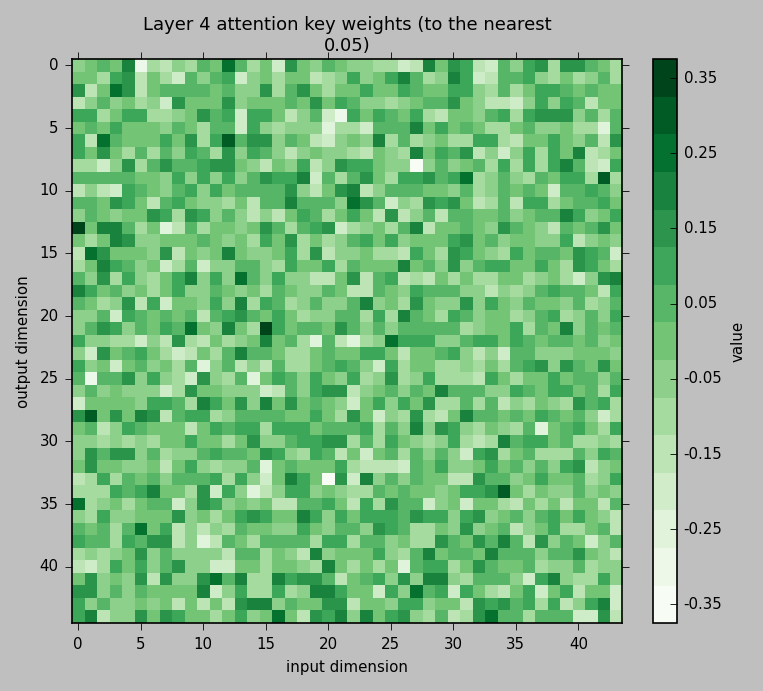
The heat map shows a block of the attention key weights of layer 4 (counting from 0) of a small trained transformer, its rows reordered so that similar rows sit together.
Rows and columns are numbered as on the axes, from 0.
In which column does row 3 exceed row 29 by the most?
37
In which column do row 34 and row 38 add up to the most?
34
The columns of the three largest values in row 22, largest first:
25, 15, 8
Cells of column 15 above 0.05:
13
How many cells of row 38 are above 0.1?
6
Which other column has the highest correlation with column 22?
4
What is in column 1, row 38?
0.05
